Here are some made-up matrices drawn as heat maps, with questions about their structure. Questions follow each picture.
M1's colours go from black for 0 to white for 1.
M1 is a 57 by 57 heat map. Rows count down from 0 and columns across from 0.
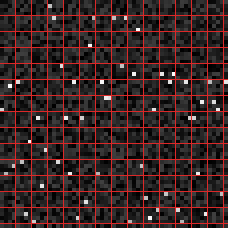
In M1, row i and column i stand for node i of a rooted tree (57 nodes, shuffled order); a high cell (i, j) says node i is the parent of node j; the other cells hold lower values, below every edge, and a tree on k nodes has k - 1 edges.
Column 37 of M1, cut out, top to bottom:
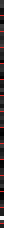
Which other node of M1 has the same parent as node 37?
19
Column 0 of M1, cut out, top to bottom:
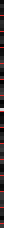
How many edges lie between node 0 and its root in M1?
6
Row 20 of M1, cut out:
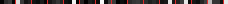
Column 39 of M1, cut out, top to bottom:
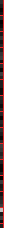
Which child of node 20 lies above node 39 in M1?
52
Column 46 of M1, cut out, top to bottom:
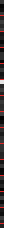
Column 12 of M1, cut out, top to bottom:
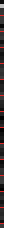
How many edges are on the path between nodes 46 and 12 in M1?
5
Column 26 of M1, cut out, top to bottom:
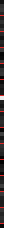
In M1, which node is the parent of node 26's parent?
43
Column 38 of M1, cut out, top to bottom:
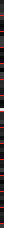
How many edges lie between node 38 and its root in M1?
6
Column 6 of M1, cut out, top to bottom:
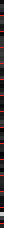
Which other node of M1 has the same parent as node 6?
51
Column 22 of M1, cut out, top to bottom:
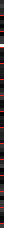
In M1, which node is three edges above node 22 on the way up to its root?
54
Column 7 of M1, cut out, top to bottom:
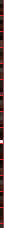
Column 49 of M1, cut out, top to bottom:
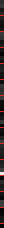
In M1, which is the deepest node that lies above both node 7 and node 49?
29
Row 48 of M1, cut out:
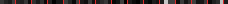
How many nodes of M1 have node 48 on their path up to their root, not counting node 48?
9
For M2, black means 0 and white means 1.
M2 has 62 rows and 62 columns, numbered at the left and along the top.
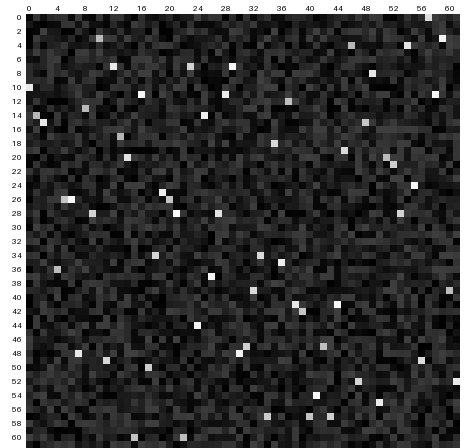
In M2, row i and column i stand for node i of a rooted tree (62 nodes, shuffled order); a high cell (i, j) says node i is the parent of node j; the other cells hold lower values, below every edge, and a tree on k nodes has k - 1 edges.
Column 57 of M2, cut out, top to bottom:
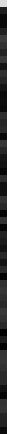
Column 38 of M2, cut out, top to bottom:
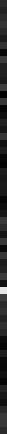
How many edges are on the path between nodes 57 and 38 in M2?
8
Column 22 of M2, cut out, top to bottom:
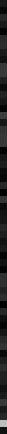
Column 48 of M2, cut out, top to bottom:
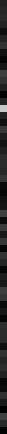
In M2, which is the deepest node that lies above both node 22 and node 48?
60
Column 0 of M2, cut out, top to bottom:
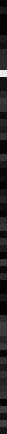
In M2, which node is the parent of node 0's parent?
3
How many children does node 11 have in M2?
3
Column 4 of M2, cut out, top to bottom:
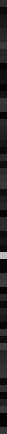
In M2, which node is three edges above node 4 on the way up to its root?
18
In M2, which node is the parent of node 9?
28
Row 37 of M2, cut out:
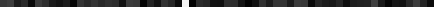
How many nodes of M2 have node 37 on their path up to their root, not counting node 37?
10
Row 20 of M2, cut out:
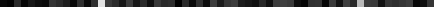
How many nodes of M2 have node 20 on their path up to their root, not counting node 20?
6
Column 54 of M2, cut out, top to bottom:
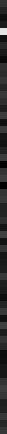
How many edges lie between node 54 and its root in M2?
9
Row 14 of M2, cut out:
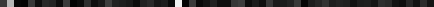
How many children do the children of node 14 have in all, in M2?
1
